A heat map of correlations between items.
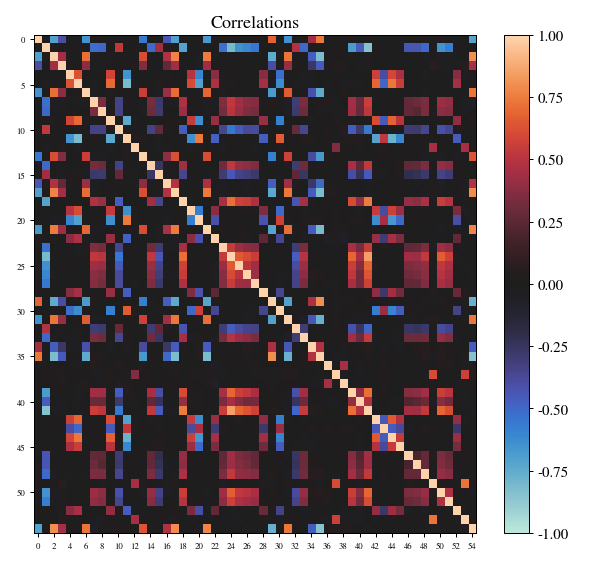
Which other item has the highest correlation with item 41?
24
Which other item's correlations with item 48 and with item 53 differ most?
49
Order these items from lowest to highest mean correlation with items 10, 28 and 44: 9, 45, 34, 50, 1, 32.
50, 34, 32, 1, 45, 9
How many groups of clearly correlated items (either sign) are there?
5
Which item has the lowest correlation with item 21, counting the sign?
35
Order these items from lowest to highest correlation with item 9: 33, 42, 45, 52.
33, 52, 45, 42
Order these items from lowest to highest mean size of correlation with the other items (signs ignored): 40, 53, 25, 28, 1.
53, 28, 40, 25, 1
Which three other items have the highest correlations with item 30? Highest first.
11, 20, 43
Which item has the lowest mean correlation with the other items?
1
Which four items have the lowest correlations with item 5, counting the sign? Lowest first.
11, 20, 30, 43
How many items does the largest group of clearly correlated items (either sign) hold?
22
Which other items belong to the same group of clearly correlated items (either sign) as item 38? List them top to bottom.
36
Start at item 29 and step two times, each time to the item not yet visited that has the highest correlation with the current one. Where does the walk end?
0
